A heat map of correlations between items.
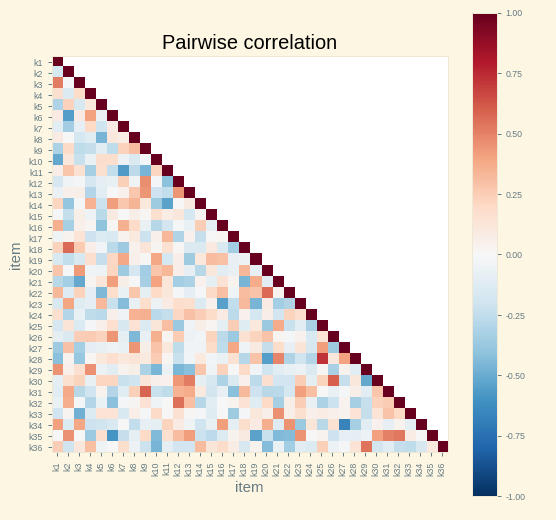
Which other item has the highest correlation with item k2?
k18
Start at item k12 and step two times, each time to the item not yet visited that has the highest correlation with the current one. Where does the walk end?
k35
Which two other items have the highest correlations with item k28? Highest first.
k25, k21
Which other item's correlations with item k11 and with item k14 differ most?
k7
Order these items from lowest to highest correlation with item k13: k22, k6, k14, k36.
k36, k22, k6, k14
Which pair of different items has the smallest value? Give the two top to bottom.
k27, k34
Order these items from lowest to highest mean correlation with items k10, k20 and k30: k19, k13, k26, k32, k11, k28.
k28, k19, k13, k32, k11, k26
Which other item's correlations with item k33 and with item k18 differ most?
k21
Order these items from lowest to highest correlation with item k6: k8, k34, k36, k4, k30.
k34, k36, k8, k30, k4
